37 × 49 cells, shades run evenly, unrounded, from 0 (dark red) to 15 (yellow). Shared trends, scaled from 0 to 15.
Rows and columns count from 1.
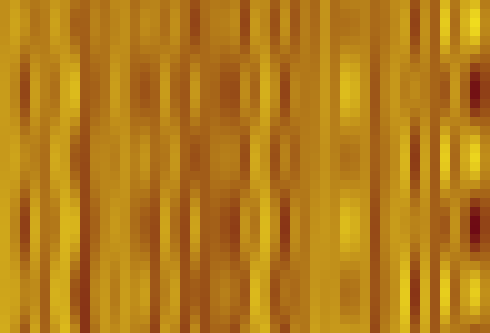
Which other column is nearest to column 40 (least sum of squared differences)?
33
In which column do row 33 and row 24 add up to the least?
9
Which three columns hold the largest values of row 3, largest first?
48, 45, 47
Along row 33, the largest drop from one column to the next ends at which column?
42
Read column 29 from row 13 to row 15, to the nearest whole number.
5 6 7
